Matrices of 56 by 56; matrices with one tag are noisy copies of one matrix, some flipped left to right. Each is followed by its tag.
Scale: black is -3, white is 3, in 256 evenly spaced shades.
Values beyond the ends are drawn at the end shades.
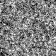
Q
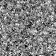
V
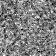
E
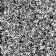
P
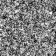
P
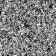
V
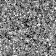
V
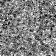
E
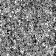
P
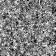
P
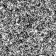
V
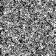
P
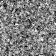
V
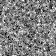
V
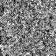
P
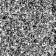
P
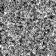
P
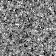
V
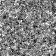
P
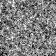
Q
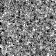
P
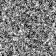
V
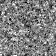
V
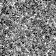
Q
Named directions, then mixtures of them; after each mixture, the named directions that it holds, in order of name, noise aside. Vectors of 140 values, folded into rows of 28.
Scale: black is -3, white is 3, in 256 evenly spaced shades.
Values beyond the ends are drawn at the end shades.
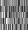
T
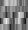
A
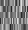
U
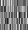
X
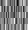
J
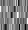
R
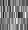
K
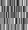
J.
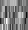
A, T.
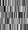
K, U, X.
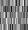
T, U.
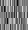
J, X.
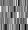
R.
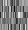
J, K.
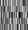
K, X.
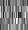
K.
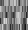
A, R, U.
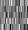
T, U, X.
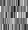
J, R, T.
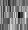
A, K.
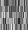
A, T.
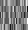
K, U, X.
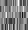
J, T.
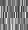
J, K, T.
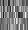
K.
